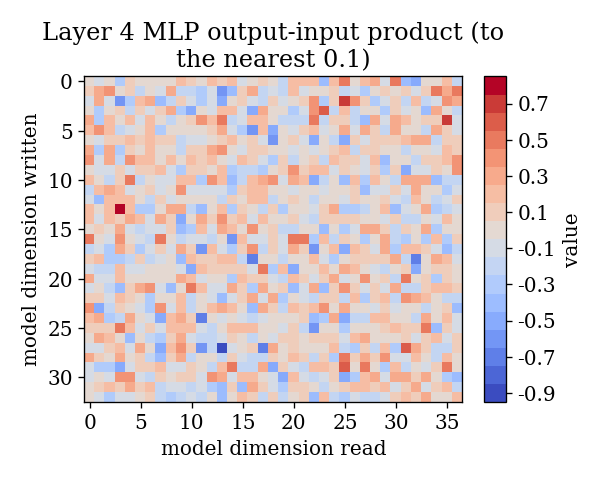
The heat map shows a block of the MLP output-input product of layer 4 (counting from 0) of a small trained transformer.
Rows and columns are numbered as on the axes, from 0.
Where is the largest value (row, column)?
13, 3
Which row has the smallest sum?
32
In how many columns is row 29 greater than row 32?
19
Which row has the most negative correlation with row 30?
2
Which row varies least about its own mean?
12
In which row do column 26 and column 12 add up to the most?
10
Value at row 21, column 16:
-0.3
